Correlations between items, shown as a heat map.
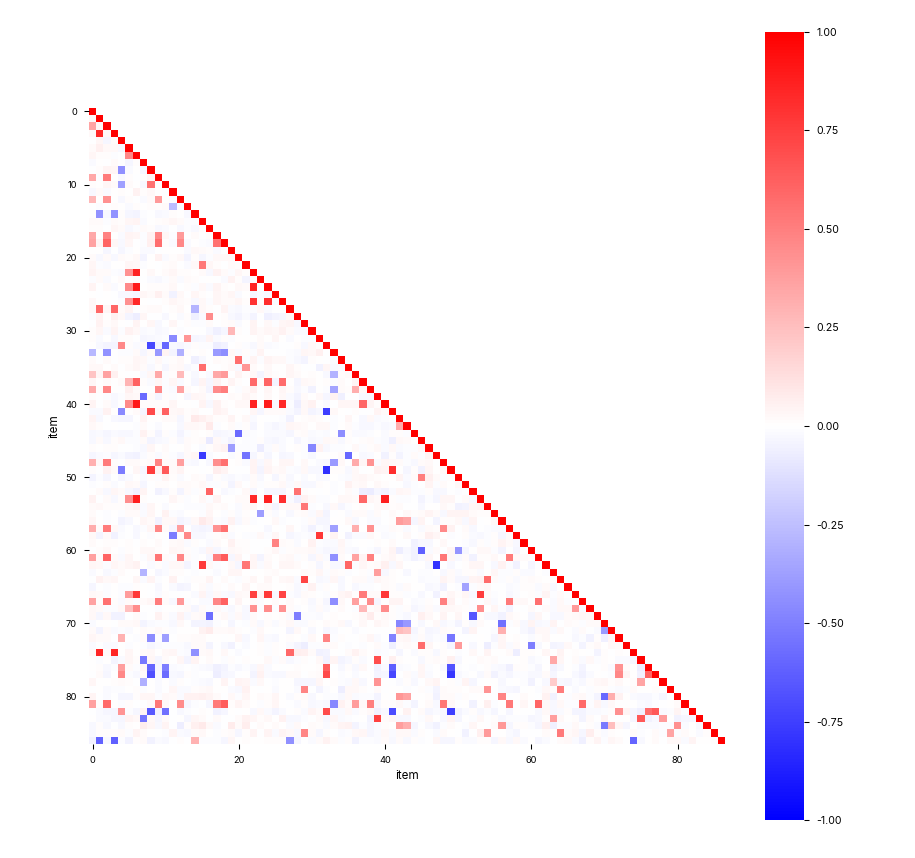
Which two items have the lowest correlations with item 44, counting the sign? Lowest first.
20, 34
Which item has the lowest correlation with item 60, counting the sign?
45
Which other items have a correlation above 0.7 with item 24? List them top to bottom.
6, 22, 26, 40, 53, 66
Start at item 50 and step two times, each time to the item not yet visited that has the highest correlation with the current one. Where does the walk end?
73
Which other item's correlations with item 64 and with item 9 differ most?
29
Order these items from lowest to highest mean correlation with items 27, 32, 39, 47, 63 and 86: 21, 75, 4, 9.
21, 9, 4, 75
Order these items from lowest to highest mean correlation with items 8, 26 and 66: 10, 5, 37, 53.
10, 5, 37, 53
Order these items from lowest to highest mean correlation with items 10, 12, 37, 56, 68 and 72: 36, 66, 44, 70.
70, 44, 36, 66
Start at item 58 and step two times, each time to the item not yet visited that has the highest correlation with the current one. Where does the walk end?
13
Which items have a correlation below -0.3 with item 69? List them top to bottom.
16, 28, 52
